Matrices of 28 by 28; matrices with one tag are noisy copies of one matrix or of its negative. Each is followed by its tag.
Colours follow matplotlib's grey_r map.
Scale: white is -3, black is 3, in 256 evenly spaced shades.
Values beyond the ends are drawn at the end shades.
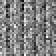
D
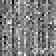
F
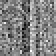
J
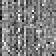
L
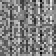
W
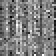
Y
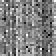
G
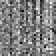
W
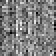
Y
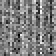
W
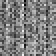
D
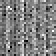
D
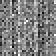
F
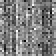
G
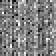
F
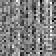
W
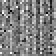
W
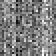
G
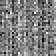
F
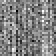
G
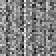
D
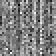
W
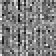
L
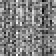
G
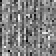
L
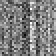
J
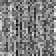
Y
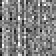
L
